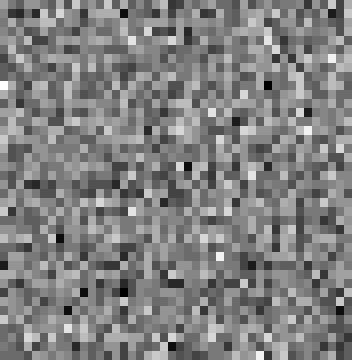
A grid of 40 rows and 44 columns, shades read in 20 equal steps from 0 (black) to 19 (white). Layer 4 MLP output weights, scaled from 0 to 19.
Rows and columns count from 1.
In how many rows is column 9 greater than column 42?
21
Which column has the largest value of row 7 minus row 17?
42
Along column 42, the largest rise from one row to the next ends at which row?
7
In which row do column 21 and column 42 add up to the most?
1
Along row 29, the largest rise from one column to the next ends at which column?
28
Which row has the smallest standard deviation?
18
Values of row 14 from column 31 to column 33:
6 12 7
